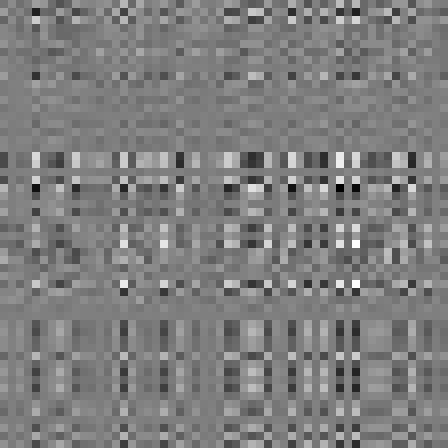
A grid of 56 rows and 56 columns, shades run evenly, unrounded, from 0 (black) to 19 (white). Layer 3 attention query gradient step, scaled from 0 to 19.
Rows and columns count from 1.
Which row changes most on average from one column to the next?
24
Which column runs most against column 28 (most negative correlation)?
40
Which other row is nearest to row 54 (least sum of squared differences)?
41
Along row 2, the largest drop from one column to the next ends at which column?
50
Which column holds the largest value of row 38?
18
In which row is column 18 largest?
21
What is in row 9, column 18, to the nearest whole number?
10
